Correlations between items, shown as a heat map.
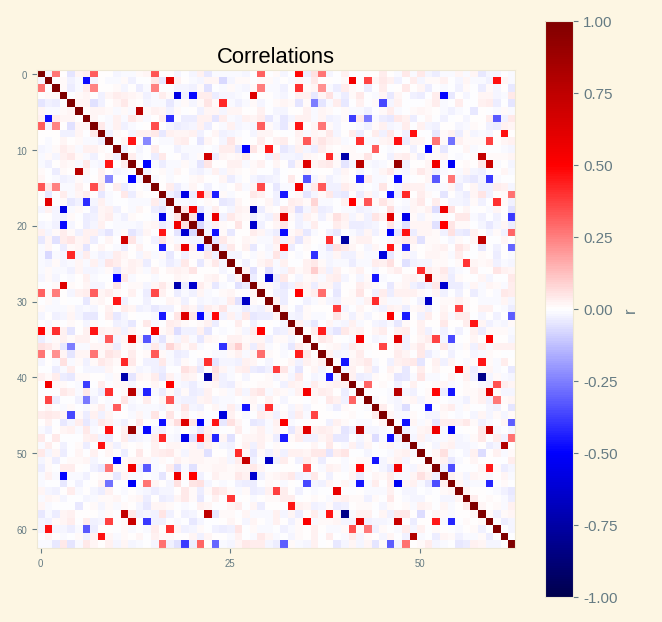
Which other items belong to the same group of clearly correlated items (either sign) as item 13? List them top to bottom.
5
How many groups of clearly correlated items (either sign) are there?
14
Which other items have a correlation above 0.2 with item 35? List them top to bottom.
9, 12, 42, 47, 52, 59
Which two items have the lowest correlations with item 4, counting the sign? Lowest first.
45, 36
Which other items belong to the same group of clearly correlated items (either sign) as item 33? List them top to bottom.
57
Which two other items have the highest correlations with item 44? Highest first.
30, 10
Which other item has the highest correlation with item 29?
34
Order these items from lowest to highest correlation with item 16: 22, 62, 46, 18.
46, 18, 22, 62
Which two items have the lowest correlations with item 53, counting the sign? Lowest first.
28, 3
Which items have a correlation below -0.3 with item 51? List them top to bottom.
10, 30, 44
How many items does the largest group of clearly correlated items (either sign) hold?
9
